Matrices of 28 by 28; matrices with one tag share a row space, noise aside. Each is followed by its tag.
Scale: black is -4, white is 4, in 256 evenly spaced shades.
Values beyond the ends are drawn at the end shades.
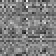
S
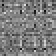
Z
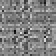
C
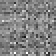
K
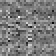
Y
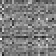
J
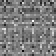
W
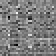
Y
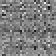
Z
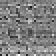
Y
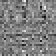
S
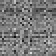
C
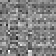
Y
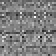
Z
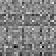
W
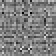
C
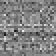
W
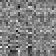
Y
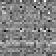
Z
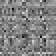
S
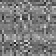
C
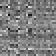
Y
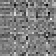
K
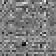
S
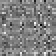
Z
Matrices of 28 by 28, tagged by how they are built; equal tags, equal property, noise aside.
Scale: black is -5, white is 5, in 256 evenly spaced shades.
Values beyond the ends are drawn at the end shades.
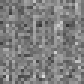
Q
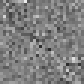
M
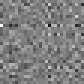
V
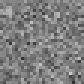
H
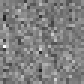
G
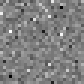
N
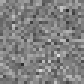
H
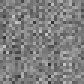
V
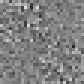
M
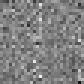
G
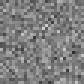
H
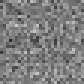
Q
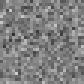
H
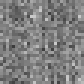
Q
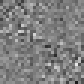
M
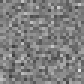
H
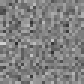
V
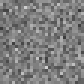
H
